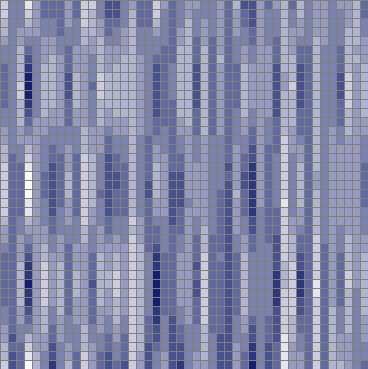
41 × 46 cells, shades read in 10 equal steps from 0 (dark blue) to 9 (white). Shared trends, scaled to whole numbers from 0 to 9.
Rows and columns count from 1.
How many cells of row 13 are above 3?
34
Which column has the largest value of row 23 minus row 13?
4
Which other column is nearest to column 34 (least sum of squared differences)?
19
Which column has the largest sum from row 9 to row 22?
36
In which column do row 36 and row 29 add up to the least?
20
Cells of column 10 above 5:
7
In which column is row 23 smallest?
32
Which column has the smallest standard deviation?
39
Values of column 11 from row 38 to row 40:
6 6 7
